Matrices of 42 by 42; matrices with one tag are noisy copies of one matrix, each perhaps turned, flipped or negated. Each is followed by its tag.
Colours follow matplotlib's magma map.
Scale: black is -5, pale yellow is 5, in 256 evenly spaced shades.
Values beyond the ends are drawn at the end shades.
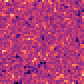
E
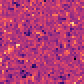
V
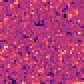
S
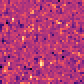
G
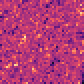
S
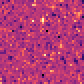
G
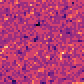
S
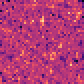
G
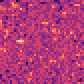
G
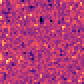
G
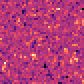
V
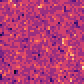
E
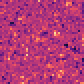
V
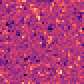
V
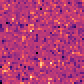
G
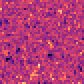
V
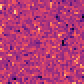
E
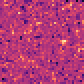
G
